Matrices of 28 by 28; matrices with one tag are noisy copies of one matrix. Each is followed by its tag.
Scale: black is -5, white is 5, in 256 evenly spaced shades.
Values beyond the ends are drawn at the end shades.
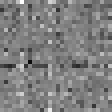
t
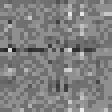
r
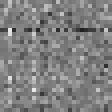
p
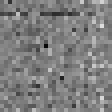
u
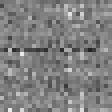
r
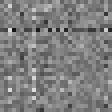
p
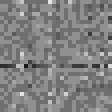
t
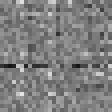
t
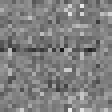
r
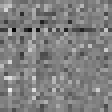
p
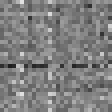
t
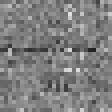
r
